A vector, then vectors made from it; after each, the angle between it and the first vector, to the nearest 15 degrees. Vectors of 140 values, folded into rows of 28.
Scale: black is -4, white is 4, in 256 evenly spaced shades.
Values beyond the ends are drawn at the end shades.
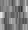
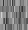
60 degrees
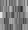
30 degrees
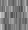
30 degrees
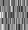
60 degrees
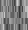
45 degrees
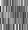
75 degrees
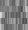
30 degrees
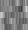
15 degrees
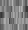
150 degrees
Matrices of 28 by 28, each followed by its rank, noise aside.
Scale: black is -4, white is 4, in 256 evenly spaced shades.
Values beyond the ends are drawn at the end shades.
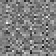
four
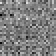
five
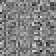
four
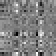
two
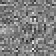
four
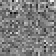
four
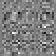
four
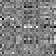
three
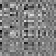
three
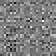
four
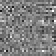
four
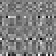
two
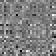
four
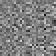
four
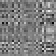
two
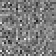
six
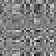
two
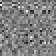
three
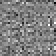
four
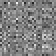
four
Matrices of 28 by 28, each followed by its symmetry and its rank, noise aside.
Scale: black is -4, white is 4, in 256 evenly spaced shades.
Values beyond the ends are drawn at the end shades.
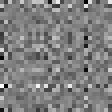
antisymmetric, rank two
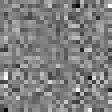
antisymmetric, rank four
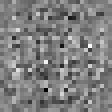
antisymmetric, rank four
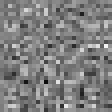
no symmetry, rank three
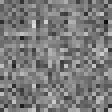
symmetric, rank four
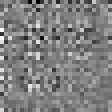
antisymmetric, rank four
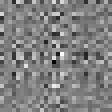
antisymmetric, rank two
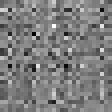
no symmetry, rank three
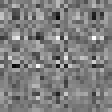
no symmetry, rank two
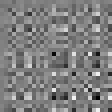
symmetric, rank two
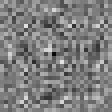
symmetric, rank four
